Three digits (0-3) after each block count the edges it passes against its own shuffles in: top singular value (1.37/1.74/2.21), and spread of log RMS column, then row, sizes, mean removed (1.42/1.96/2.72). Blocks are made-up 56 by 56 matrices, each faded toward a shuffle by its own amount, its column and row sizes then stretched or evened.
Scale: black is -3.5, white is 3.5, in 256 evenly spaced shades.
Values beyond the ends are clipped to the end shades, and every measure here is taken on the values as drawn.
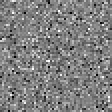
1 1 0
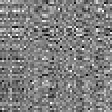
3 1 2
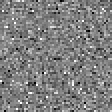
2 0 2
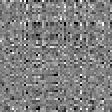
3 2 2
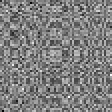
3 0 1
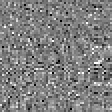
2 0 1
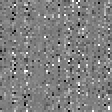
0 3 0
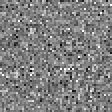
1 0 1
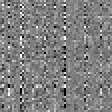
3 3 1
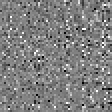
2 2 1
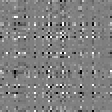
3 3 3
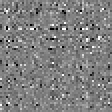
2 2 2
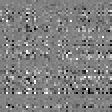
3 2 3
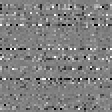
2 0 3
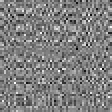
3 0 2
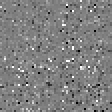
0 1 1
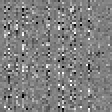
1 3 1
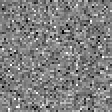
0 0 0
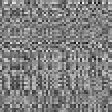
3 0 3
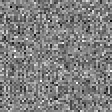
2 0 0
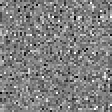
1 0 1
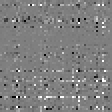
2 2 3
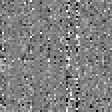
0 3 1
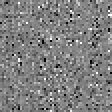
0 2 0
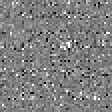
1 1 2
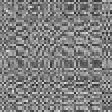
3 0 3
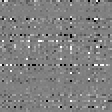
2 1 3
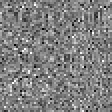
2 0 0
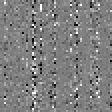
1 3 0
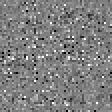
0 1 2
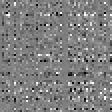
1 3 3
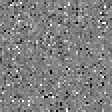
0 1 1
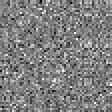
2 0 0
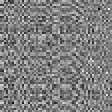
3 2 1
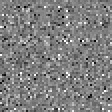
0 0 2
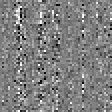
2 3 0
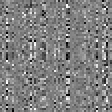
3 3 0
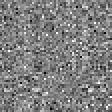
2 0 0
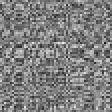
3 0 2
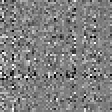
0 3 2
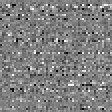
1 0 3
